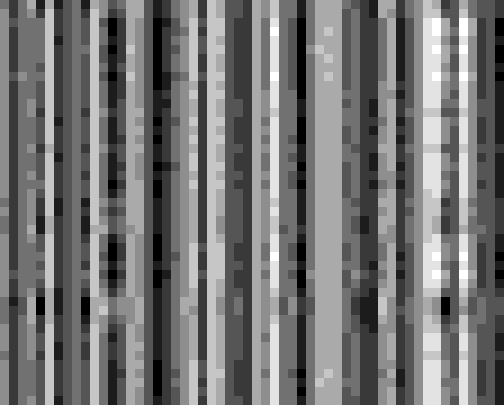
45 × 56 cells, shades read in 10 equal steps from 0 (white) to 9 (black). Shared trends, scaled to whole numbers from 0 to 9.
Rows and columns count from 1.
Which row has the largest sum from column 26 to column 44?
21
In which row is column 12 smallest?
35
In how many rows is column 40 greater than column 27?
2
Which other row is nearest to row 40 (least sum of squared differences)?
24
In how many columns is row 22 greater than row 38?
2
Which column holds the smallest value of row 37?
31
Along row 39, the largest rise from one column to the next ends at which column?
7
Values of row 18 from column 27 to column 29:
7 7 3
